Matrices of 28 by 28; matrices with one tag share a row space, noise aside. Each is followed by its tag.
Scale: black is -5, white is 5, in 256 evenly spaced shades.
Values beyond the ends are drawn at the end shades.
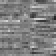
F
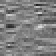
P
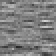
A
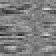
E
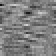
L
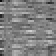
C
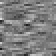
L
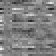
C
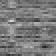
A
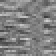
E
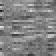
C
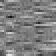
P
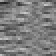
E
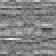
A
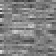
C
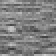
A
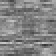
A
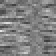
E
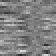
E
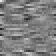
L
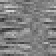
E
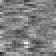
L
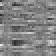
C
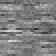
A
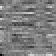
C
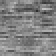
A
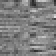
F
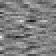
L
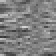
E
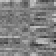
F
